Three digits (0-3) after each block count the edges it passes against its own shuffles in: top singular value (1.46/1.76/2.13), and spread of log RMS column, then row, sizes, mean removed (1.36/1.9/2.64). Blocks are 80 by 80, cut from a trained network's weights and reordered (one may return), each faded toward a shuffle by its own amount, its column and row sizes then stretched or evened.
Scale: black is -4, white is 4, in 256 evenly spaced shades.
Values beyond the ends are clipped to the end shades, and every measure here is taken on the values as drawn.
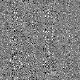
0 3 1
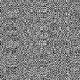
3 2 1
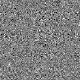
1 2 2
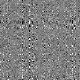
2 3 2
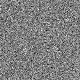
0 0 0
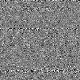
2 0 3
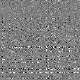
0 2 3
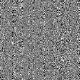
1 3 1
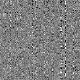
2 3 0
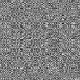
3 1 3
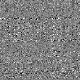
1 1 3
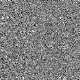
1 1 2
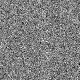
0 0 0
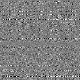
2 1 3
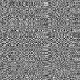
3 1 3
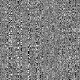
2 3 0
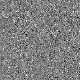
0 2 1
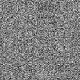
2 0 1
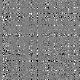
1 3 3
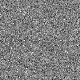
0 0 1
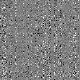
0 3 2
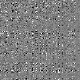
0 3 3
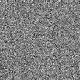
1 1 0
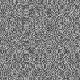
3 0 1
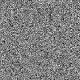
1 1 0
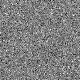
0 0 0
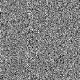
1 2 0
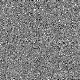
0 1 1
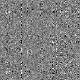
1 3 1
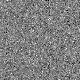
0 1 0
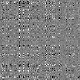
3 3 3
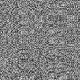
3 1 1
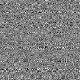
2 0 3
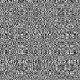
3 1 3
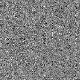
1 2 1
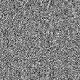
1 1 0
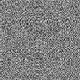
2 0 1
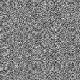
3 1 1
